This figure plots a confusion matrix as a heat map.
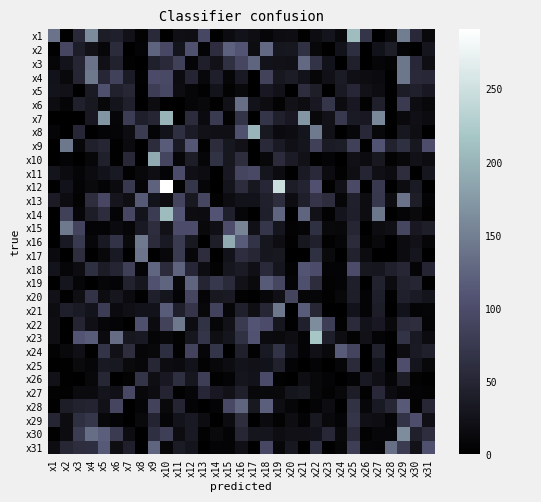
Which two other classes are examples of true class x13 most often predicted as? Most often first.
x29, x8
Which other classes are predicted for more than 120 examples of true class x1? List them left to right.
x4, x25, x29
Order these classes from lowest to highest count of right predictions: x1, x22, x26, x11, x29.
x26, x29, x11, x1, x22
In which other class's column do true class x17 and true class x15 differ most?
x2
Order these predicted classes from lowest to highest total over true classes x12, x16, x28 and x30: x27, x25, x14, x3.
x14, x27, x3, x25
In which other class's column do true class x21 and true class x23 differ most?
x22
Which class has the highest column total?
x10
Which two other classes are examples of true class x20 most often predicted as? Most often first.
x12, x4
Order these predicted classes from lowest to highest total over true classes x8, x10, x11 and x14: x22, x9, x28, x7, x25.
x28, x25, x7, x22, x9
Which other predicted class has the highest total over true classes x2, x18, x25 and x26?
x9
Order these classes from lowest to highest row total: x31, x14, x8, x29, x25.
x25, x29, x8, x31, x14
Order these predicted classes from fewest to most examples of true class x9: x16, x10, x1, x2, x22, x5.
x1, x16, x5, x22, x10, x2
